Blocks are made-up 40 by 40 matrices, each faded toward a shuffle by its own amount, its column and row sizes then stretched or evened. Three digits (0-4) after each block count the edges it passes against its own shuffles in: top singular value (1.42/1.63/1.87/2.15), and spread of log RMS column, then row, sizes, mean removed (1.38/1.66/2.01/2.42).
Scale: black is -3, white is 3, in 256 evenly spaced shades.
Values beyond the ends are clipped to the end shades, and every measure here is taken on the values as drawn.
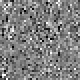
1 3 0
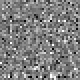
2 1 2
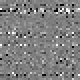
2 3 4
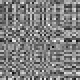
4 0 4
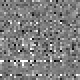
2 2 4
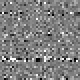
1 2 4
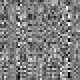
3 4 0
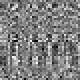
4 1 3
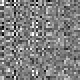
4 4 2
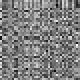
4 4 0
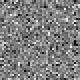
1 1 1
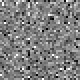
2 1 1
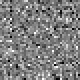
2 1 1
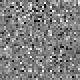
2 1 2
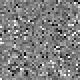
1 2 1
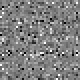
1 1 3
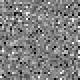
1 1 0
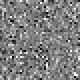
0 2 0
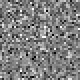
1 0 1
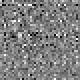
1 3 3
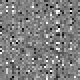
1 4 0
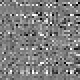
3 2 4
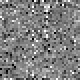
2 1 1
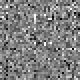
1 2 2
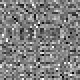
3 0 0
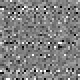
2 0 4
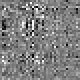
3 4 3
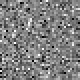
1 2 0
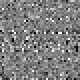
0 1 3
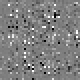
0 4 3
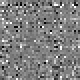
2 2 4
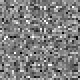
3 0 2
